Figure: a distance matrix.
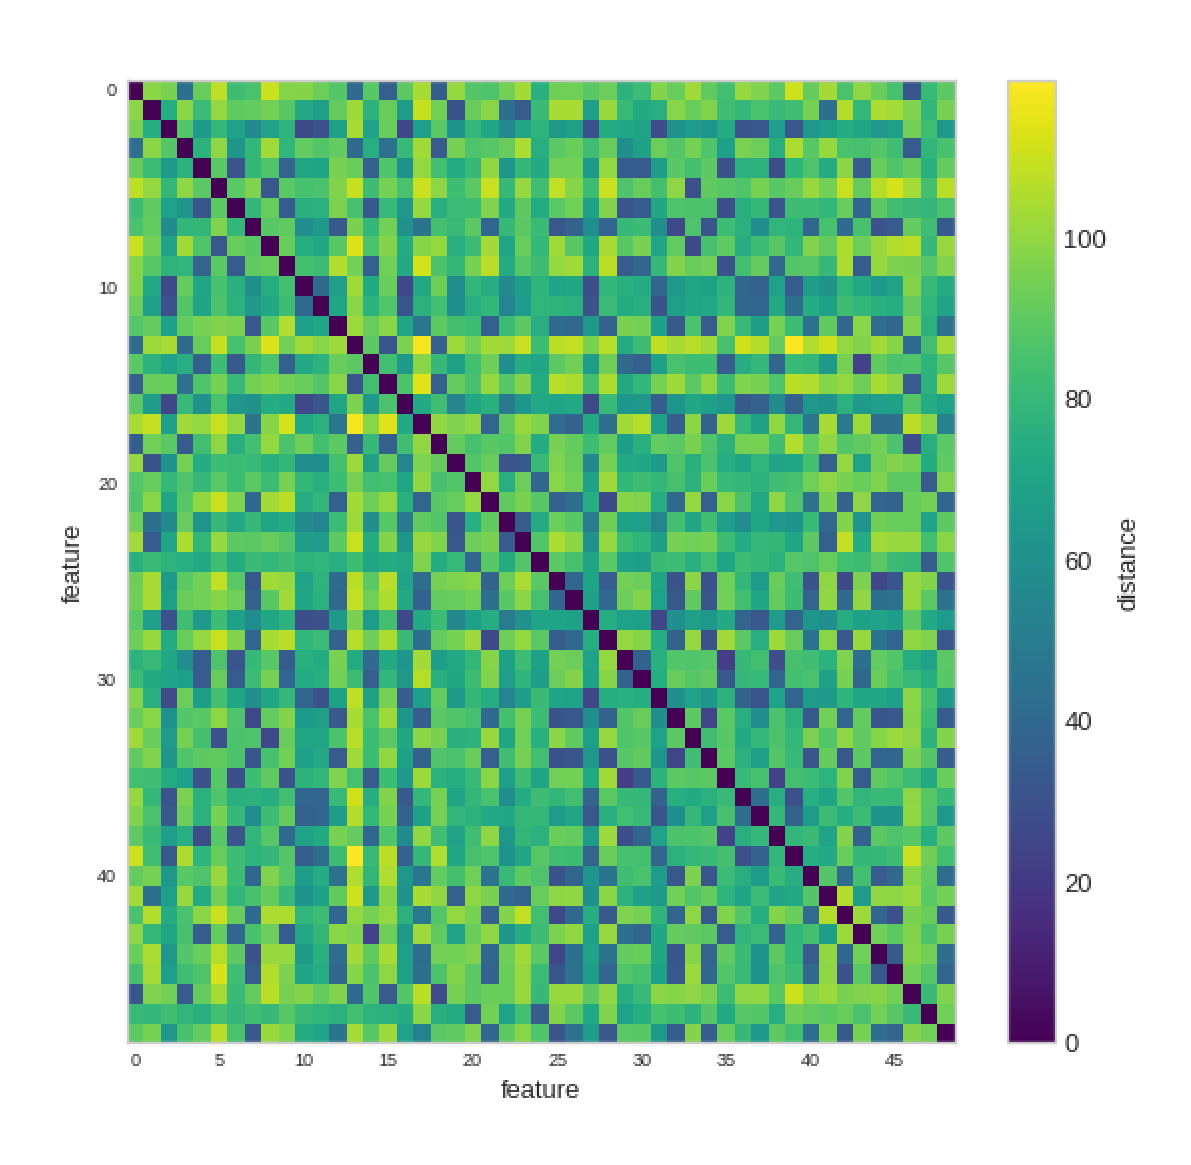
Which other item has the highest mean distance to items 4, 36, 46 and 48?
5
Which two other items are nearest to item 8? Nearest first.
33, 5
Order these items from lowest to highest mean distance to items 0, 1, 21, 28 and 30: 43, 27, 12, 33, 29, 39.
12, 27, 29, 43, 39, 33
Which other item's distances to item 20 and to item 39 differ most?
47
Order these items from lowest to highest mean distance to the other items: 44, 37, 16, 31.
16, 31, 37, 44
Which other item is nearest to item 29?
35
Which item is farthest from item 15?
17
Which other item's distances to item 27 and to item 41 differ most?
37
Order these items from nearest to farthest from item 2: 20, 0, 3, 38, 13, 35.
38, 35, 20, 3, 0, 13
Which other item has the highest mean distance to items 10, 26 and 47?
13
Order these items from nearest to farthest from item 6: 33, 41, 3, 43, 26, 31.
43, 3, 31, 41, 33, 26
